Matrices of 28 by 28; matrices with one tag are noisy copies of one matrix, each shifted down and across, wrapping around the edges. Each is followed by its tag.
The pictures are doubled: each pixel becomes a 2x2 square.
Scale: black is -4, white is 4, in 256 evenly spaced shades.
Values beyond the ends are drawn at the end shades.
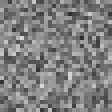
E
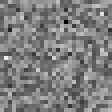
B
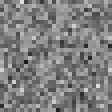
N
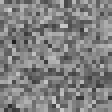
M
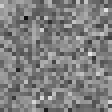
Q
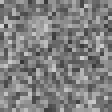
Q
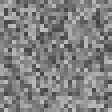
N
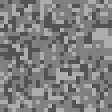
Q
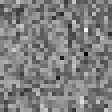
Q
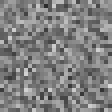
E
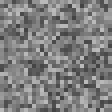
M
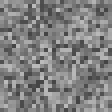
M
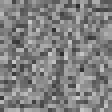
B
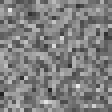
B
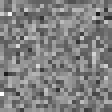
Q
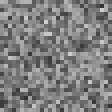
Q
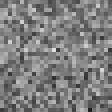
N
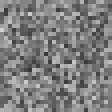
N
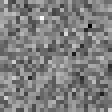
Q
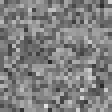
M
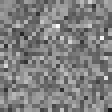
N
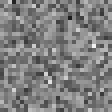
B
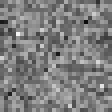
M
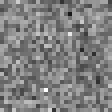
N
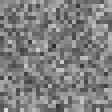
N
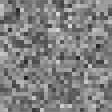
M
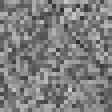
N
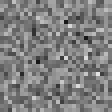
E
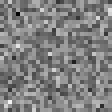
E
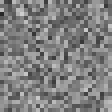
N
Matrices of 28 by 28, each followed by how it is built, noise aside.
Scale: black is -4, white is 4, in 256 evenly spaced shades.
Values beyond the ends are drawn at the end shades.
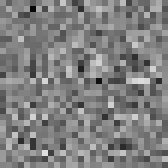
low rank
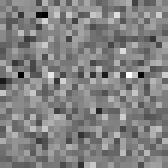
uneven rows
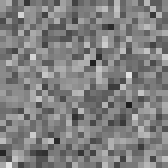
Hankel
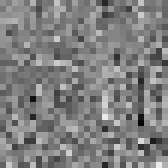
low rank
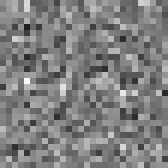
low rank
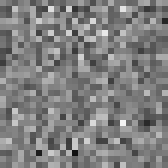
low rank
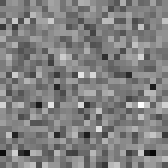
uneven rows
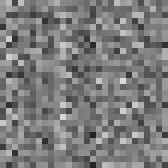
repeating rows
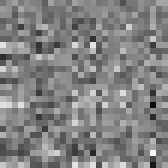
low rank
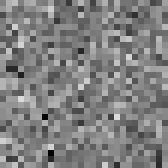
uneven columns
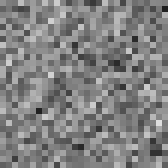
Hankel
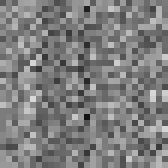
repeating rows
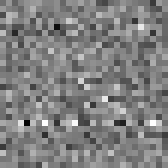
uneven rows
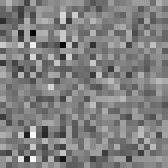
low rank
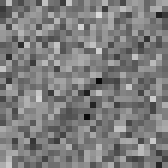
Hankel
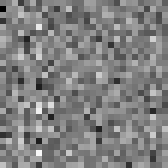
uneven columns
